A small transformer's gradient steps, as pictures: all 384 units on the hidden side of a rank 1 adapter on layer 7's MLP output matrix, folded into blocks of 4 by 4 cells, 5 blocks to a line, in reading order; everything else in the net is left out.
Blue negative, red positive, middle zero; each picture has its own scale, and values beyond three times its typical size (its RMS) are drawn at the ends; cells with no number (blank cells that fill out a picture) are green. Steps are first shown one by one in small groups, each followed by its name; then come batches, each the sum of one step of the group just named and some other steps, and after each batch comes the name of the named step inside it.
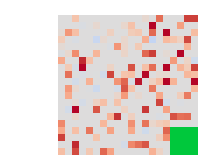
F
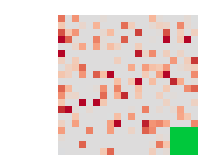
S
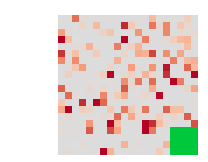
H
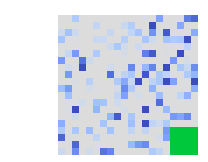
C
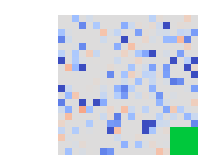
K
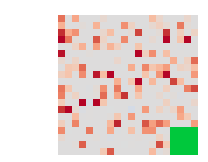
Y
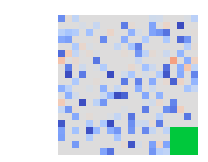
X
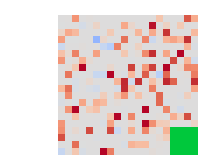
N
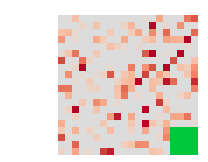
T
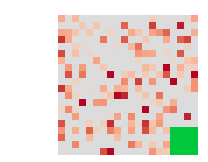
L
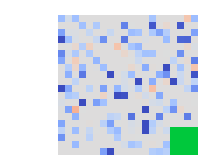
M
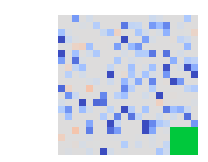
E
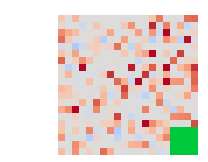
F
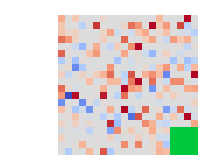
K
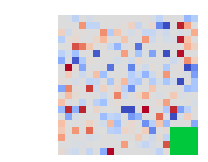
E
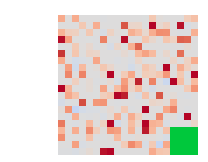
L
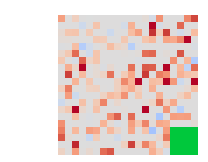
T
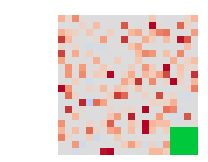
L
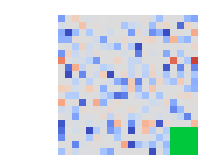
X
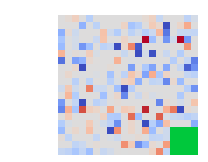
K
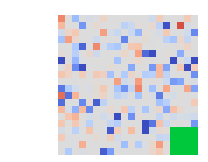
K
